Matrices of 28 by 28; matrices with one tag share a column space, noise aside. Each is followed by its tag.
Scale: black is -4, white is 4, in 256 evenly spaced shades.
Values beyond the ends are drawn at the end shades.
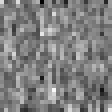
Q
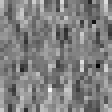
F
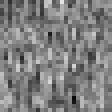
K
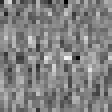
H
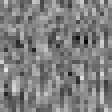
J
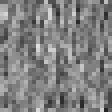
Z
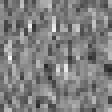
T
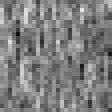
Z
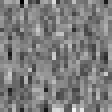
Q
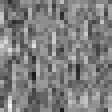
Z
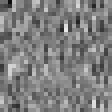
T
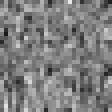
J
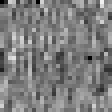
H
